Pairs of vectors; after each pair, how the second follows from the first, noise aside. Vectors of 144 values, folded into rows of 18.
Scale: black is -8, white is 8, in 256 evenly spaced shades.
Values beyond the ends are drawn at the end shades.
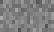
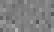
reversed, negated, partly zeroed.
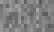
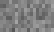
reversed.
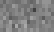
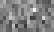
negated, scaled up.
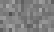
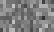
reversed, scaled up.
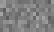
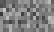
negated, scaled up.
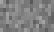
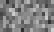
reversed, scaled up.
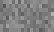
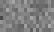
reversed, negated.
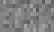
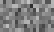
negated, scaled up.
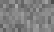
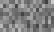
negated, scaled up.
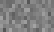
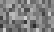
negated, scaled up.
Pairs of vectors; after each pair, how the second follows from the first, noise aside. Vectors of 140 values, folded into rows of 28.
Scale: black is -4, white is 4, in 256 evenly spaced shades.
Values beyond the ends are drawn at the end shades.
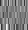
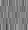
negated, shrunk.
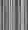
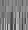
wrapped around, partly zeroed.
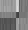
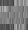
wrapped around, partly zeroed.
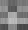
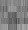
negated, shrunk.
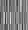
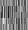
wrapped around, negated.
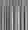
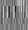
reversed, negated, partly zeroed.
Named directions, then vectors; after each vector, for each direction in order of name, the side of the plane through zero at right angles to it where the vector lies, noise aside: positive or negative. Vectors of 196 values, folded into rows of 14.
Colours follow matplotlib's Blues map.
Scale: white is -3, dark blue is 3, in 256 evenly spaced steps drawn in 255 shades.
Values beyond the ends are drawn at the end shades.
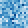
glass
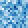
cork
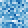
positive, positive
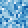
positive, negative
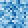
positive, positive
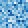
positive, negative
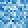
negative, negative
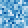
negative, positive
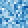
positive, negative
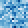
positive, positive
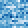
negative, negative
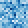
positive, positive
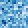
negative, positive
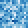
negative, negative
